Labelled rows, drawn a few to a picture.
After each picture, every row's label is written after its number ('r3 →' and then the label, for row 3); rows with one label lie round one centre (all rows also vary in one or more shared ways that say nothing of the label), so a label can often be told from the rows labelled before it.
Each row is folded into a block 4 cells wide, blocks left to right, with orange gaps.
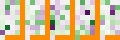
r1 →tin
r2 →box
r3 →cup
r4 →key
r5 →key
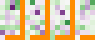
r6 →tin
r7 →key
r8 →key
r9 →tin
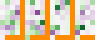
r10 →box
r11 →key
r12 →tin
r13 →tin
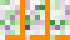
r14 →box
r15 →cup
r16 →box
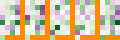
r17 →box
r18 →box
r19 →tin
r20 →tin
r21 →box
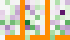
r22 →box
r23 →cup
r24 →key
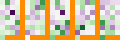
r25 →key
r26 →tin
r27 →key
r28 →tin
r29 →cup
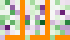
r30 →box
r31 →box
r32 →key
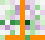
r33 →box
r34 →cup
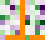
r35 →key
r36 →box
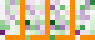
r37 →tin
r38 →cup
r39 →cup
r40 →tin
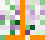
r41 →box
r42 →tin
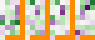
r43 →box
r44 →key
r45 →key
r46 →tin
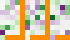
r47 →tin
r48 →cup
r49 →key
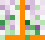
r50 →cup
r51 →cup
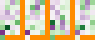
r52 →tin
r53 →tin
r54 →cup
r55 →tin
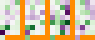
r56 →tin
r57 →tin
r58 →box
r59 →box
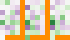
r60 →box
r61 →cup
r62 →cup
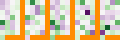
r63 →cup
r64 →key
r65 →cup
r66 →key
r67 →tin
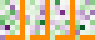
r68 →box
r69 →box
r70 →key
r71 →tin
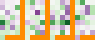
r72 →cup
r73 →key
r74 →box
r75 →key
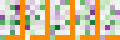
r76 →box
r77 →cup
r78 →tin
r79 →box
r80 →box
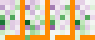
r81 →cup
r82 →cup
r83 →cup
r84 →cup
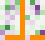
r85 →tin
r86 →key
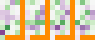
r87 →tin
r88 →box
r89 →box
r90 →box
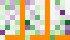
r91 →tin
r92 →cup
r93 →key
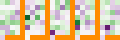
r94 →box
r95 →cup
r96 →tin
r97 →cup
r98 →box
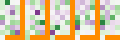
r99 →key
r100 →key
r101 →tin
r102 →cup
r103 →cup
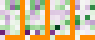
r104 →tin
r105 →tin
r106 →tin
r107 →cup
